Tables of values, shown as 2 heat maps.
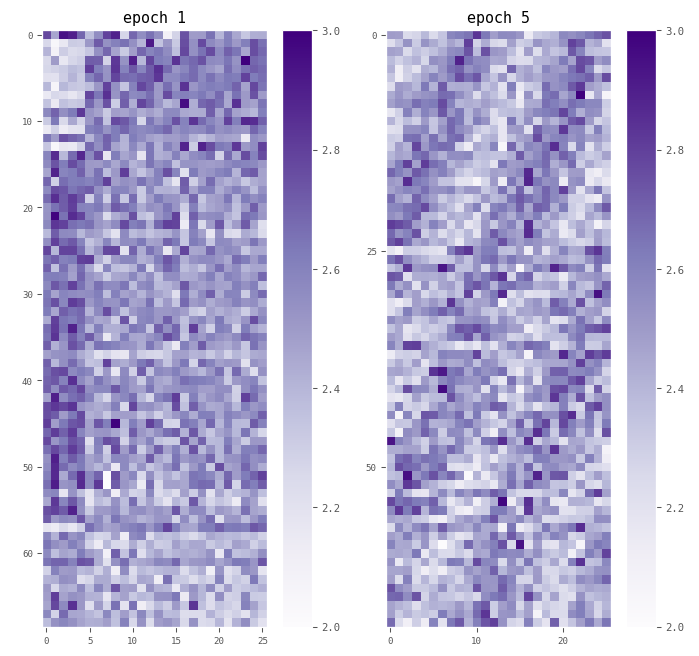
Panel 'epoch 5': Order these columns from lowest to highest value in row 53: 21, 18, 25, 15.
21, 15, 18, 25
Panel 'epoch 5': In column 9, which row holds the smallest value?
51
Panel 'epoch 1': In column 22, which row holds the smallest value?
54
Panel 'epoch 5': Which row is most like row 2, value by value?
35
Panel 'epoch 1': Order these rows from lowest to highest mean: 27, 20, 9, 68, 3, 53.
53, 68, 27, 9, 20, 3
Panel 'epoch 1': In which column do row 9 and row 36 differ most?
15
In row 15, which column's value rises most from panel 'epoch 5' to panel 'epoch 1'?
12
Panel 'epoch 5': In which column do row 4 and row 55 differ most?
1
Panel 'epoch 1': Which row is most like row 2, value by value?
6
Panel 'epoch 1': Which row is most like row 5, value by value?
4
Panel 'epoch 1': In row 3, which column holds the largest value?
23
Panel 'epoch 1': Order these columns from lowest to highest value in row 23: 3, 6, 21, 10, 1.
21, 10, 6, 3, 1
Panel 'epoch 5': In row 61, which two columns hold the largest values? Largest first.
22, 10
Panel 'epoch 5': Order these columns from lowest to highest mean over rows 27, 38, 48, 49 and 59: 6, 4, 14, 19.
14, 4, 6, 19
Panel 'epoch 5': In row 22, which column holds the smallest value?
24
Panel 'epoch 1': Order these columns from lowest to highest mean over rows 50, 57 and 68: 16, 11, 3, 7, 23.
16, 3, 7, 11, 23
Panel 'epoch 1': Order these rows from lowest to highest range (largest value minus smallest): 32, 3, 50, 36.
32, 36, 50, 3
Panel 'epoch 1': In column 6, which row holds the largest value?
52
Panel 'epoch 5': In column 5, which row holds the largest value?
39
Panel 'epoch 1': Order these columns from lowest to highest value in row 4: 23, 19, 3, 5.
3, 19, 23, 5
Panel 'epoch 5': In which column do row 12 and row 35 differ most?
17
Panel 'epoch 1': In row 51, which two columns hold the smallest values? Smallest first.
7, 11
